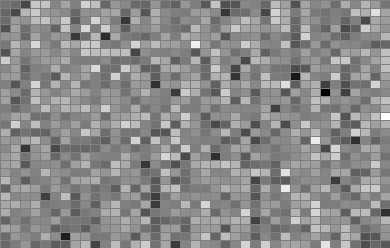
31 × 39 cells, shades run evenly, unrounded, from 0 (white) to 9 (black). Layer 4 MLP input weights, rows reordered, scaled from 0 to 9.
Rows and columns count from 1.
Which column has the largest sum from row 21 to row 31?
16
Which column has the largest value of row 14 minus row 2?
28
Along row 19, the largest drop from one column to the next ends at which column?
34
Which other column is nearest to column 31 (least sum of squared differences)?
12
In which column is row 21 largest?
15
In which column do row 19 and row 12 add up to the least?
19
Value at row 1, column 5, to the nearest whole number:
2
